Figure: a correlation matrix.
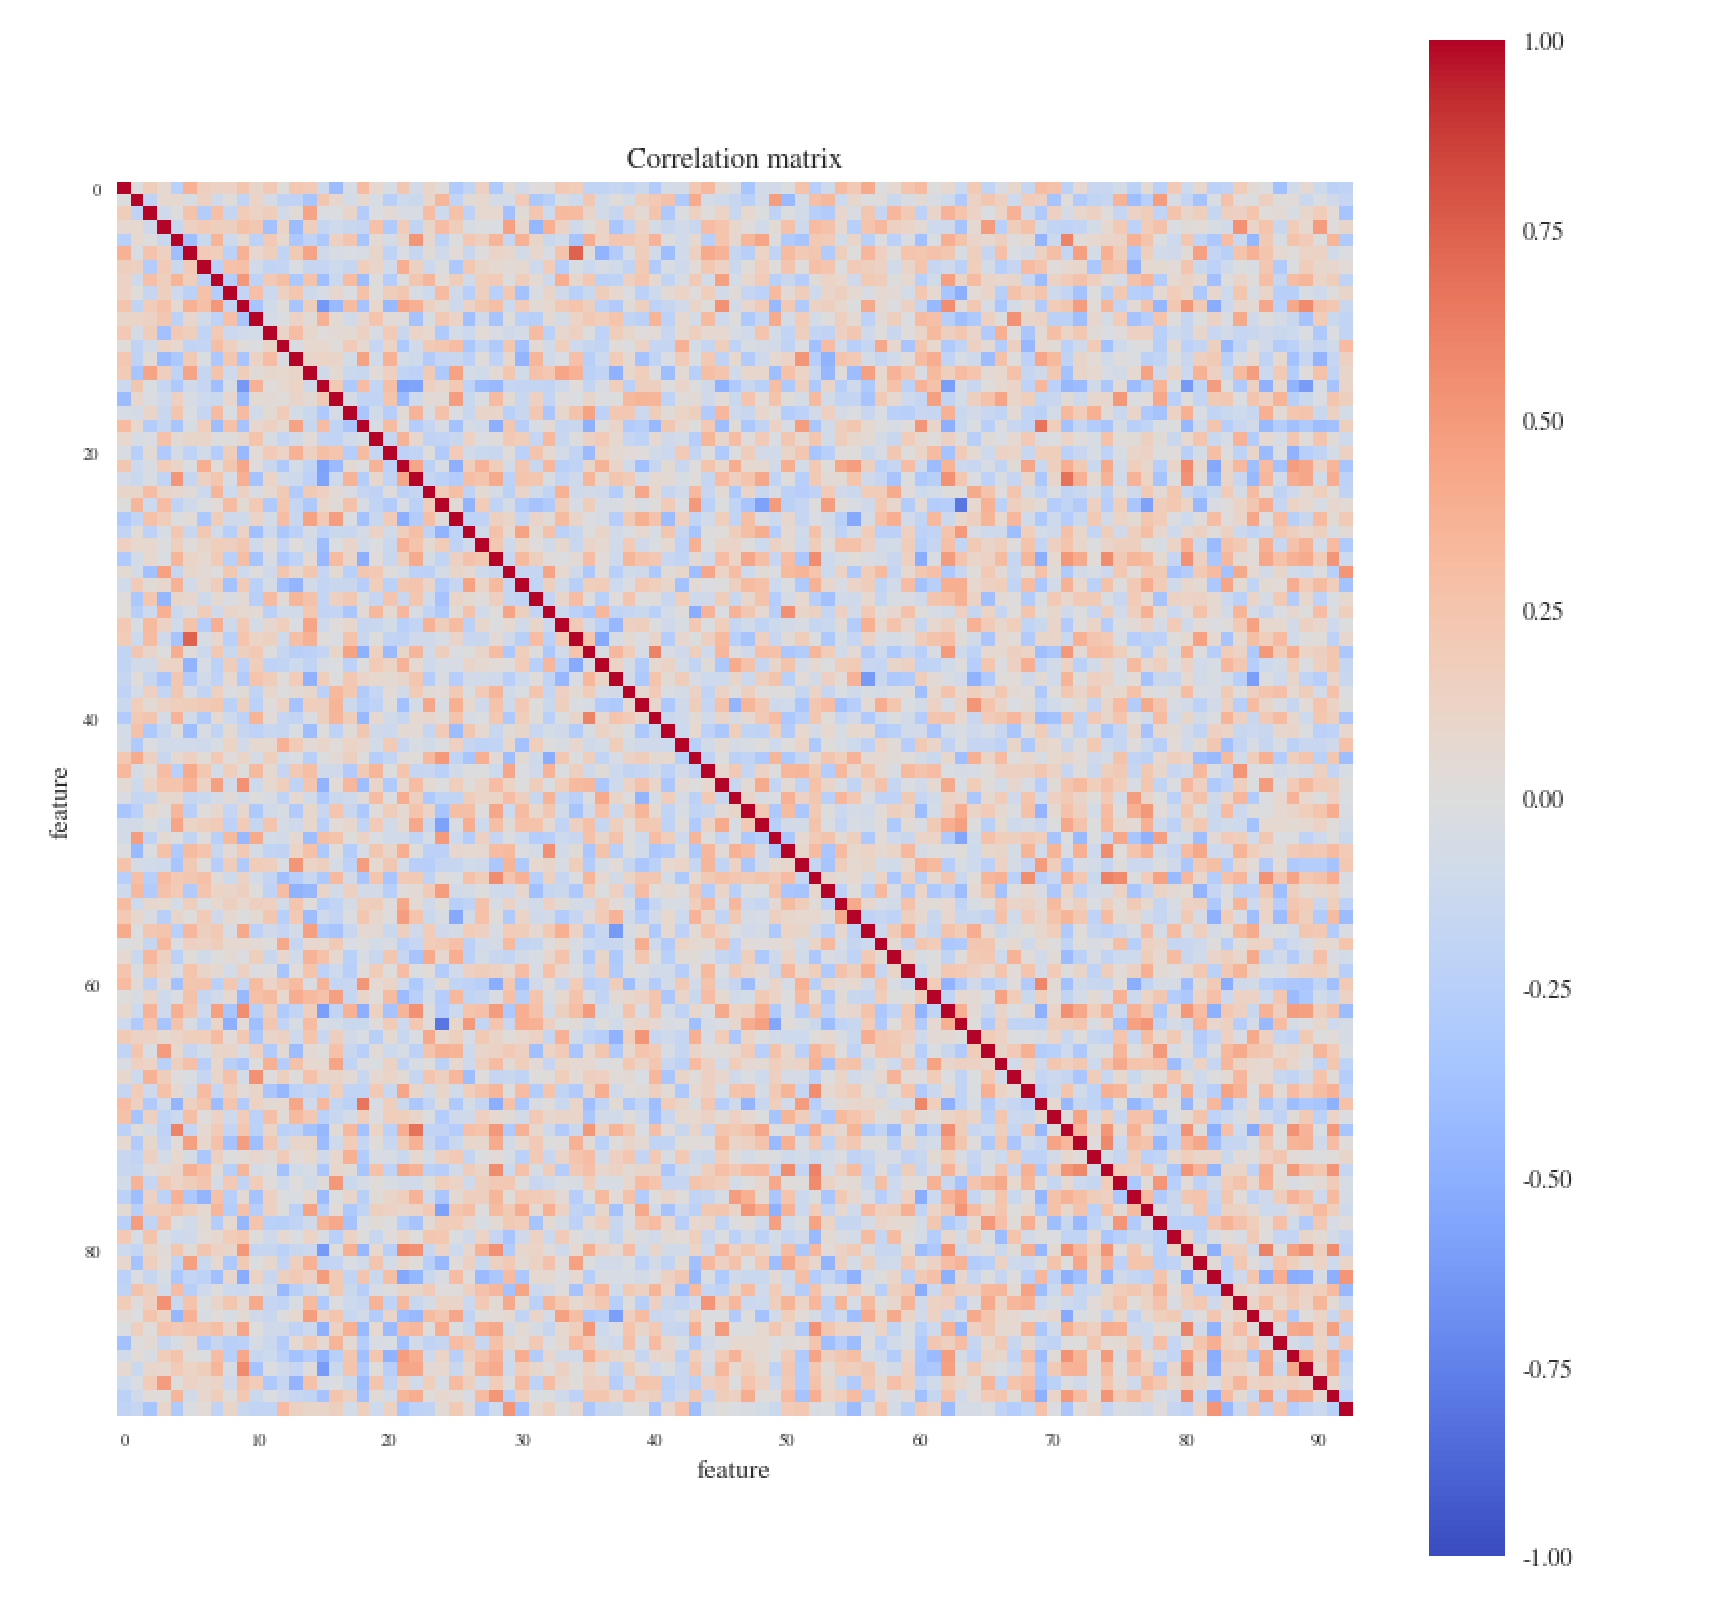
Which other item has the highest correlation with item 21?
80
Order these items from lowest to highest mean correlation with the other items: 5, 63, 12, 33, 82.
82, 12, 63, 33, 5
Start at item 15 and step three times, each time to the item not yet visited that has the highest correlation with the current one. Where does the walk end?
29
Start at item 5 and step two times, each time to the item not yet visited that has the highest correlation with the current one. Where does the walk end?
81
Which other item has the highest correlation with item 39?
64
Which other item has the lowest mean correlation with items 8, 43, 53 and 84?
63
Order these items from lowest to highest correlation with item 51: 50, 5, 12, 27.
27, 12, 50, 5
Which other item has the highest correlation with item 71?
22
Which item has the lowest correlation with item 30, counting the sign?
13
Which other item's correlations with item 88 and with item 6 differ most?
76
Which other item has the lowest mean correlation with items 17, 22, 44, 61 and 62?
15
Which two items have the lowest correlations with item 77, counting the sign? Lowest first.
24, 49
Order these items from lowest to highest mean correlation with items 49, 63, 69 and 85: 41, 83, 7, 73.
7, 73, 83, 41
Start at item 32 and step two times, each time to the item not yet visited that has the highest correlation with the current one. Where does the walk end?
74
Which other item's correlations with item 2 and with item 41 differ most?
14
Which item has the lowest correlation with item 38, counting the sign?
60
